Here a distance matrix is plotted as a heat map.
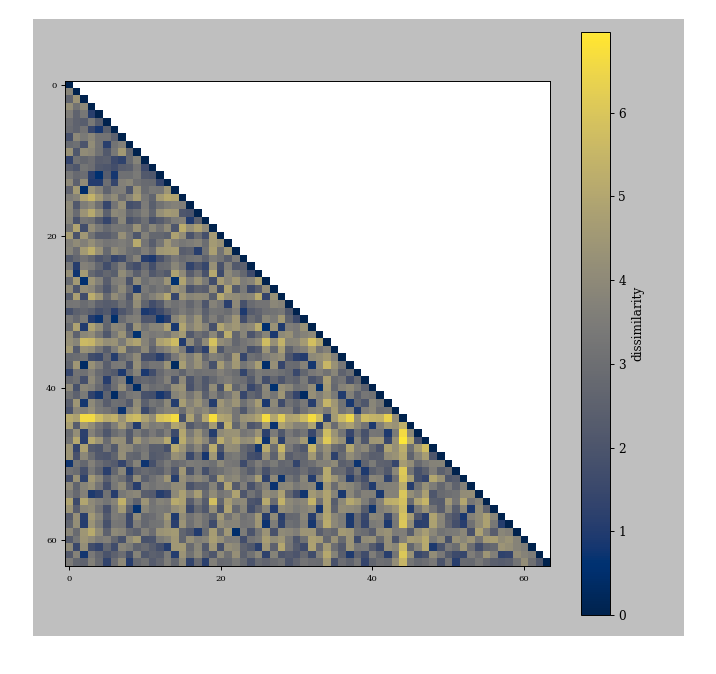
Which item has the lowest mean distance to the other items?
5
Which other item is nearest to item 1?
25
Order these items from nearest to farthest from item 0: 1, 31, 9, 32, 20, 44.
32, 31, 1, 9, 20, 44
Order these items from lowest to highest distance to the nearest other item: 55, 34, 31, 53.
31, 53, 34, 55
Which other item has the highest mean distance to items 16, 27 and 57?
44
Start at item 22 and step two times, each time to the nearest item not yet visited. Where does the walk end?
17
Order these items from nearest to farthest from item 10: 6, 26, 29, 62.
6, 62, 29, 26
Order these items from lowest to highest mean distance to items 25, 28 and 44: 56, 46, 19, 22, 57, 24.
24, 22, 57, 56, 46, 19
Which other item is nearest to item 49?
18
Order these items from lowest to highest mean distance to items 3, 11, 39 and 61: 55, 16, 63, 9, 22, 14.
63, 16, 9, 55, 14, 22
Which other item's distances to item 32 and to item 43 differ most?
47
